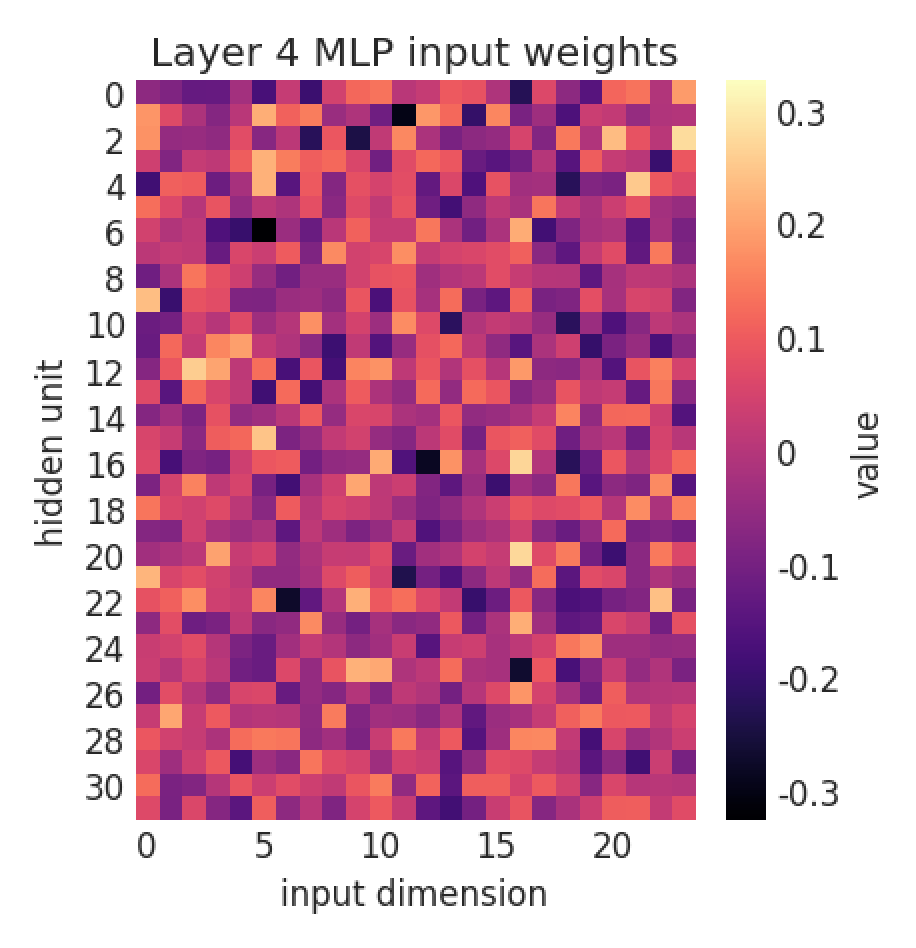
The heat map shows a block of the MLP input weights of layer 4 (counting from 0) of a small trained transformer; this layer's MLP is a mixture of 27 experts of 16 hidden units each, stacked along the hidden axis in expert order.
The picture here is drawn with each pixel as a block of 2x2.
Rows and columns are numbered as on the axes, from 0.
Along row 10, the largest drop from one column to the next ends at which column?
13
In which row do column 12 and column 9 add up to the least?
16
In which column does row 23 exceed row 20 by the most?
20
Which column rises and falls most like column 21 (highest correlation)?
23
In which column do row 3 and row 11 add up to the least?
22
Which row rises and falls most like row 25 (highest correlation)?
0
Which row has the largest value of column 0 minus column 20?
9
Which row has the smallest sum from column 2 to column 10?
6
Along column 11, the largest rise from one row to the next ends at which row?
2
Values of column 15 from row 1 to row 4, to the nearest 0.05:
0.15 -0.05 -0.15 0.1
